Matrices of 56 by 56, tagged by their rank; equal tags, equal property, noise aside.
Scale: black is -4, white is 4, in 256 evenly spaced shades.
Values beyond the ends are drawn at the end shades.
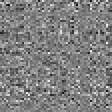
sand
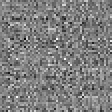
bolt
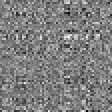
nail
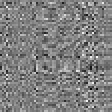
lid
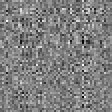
lid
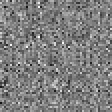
bolt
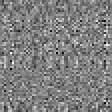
bolt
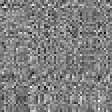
bolt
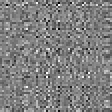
lid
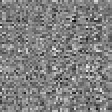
bolt
